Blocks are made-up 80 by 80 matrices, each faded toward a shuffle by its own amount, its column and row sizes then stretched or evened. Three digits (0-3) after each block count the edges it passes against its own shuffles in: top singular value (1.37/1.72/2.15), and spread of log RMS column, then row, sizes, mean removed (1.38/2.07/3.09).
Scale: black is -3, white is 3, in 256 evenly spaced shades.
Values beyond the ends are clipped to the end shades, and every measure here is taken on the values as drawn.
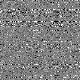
2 0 3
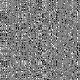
3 2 0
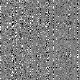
1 3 1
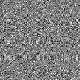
3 0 1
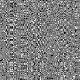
3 2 0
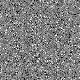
1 1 0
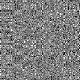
3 2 0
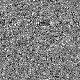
1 0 1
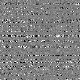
2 1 3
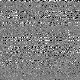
2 0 3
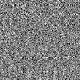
2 0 1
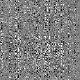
1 3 2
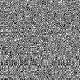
3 0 1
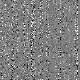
0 3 0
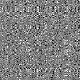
3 2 2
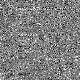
1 0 1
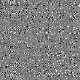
2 1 2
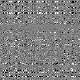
3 2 3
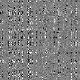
3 3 2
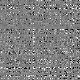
0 2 3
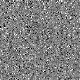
1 1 1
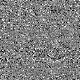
1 0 2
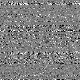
2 0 3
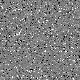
0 0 1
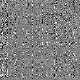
0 3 2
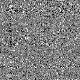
1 1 2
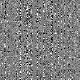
0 3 1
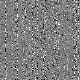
1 3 0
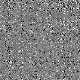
1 1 2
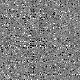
2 1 2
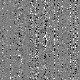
2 3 0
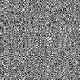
3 1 0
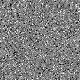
2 0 0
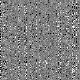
1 3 1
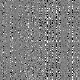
2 3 1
